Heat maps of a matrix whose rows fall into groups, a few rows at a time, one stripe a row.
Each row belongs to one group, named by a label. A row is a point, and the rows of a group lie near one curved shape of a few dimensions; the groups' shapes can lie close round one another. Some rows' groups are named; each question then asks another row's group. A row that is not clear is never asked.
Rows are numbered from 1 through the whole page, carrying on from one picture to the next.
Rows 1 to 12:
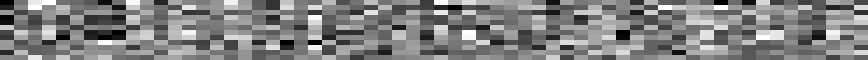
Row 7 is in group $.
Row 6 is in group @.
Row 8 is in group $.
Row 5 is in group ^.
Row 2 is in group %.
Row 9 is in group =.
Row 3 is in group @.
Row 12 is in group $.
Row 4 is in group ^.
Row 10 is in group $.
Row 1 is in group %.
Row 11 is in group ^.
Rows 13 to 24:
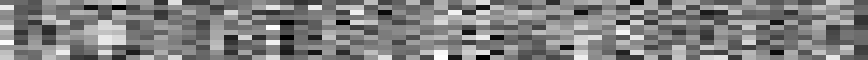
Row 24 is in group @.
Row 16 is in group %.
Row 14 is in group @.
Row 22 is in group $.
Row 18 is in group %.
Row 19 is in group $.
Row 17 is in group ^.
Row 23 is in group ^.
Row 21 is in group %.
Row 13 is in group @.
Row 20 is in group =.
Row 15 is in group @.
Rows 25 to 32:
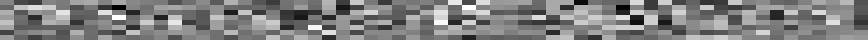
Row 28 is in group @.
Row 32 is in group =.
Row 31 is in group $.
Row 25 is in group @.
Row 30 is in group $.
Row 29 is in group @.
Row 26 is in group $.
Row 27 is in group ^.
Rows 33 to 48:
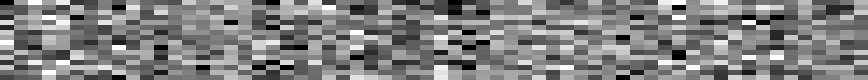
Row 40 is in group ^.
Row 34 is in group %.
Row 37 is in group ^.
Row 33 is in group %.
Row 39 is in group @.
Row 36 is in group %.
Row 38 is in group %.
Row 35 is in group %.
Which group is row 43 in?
^
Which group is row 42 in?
@
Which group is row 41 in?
@
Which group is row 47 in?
%
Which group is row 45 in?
%
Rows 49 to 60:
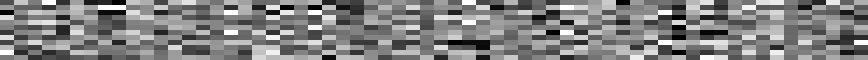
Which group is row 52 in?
%
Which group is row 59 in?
%
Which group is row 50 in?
=
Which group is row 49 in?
$
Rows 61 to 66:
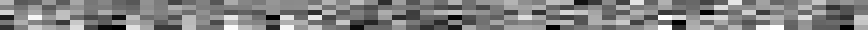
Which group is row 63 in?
^
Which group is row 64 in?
%
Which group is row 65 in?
^
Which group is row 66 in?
%
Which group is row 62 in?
%
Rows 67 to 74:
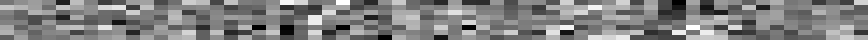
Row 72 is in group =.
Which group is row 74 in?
^
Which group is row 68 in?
^
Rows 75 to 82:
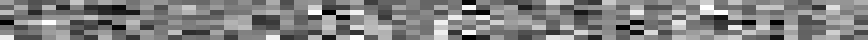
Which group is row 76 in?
$
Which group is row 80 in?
^
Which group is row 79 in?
%
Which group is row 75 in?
=
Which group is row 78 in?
@
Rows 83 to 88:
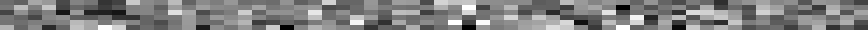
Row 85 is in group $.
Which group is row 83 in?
%
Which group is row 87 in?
@
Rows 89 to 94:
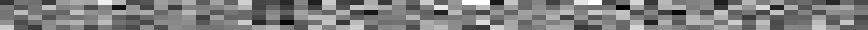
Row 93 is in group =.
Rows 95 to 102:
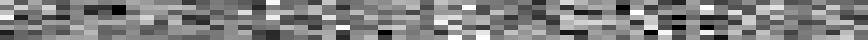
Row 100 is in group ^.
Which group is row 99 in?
@
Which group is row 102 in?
@
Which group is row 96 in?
$
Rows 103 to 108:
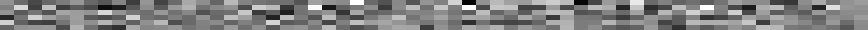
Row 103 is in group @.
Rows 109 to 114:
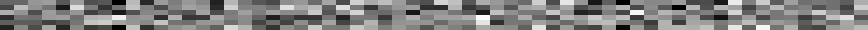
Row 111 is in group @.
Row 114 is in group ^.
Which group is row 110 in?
^
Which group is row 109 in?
^
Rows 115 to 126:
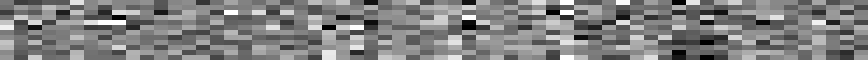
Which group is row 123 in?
^
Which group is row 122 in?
@
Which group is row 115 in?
$
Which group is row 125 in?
%
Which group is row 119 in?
$
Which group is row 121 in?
%
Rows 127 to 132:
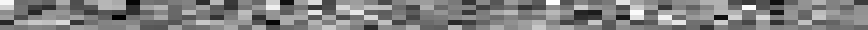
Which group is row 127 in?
$
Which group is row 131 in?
%
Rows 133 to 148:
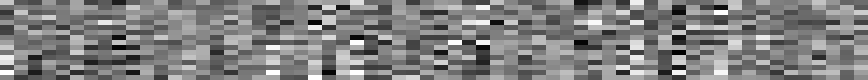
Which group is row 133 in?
@
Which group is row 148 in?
$
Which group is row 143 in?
^
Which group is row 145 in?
@
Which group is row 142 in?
@
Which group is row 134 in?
@
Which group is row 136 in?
%
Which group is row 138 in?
^
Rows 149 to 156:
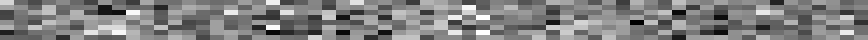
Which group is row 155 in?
@
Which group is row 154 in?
%
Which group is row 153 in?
@
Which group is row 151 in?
%
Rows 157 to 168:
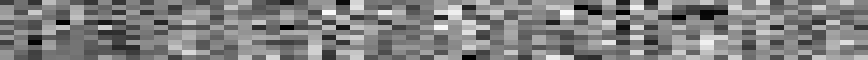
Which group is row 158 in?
@
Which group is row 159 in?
^
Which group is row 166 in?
$
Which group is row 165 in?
^
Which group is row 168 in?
=
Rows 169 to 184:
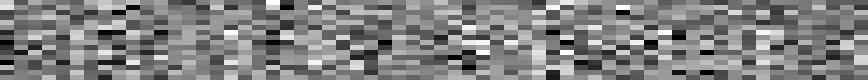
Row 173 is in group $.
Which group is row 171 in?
^
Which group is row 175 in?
%
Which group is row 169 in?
%
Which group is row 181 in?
^
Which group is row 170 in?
$
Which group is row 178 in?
^
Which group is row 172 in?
%
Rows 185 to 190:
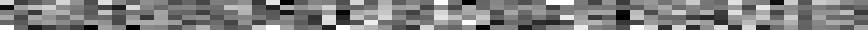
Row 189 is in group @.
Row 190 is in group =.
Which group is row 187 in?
^
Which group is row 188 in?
^
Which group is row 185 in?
=
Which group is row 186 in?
%
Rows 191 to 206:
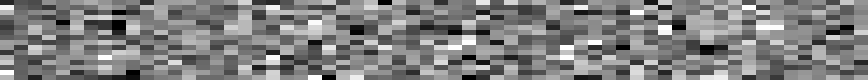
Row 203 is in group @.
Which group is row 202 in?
=
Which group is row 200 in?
^
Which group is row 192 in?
=
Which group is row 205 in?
=
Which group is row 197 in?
%
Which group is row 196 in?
%
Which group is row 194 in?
=
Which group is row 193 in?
@
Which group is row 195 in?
$
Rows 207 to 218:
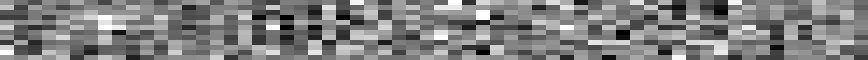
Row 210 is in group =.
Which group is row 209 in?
@
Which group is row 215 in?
^
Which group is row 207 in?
@
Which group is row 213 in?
^
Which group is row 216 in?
@
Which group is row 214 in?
^
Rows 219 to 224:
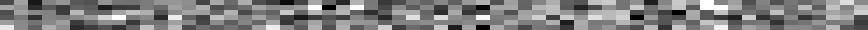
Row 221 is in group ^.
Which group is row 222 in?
@
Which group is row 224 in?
@
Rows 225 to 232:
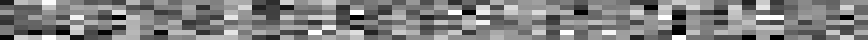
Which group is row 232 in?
%
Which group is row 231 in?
$
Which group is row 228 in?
%
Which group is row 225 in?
%
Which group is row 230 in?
%
